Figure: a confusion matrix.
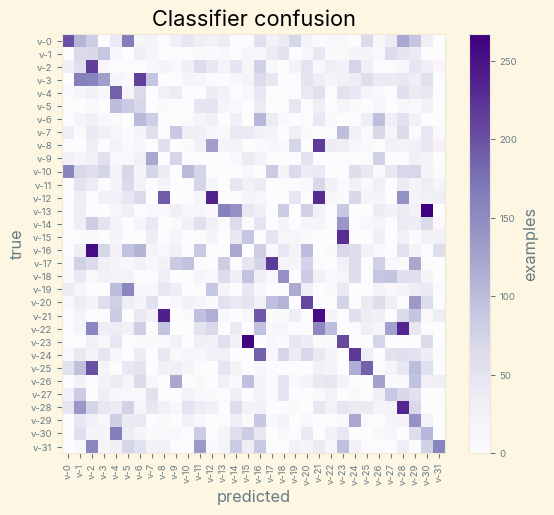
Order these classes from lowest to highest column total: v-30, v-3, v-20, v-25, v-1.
v-25, v-3, v-20, v-30, v-1
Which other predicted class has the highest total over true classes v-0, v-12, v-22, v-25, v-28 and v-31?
v-2
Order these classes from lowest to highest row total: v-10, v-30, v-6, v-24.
v-6, v-30, v-24, v-10
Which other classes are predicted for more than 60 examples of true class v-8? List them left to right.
v-12, v-19, v-21
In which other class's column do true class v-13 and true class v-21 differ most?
v-30
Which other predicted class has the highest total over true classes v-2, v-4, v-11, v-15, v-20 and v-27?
v-23
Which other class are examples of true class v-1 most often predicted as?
v-3
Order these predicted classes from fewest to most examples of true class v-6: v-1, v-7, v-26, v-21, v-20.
v-20, v-1, v-21, v-7, v-26
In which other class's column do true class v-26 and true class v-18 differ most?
v-9
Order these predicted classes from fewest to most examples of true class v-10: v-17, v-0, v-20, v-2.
v-20, v-2, v-17, v-0
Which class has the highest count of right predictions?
v-21
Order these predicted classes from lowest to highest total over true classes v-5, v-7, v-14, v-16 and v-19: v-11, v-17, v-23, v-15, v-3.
v-17, v-15, v-3, v-11, v-23
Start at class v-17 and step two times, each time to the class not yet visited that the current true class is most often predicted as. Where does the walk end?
v-24
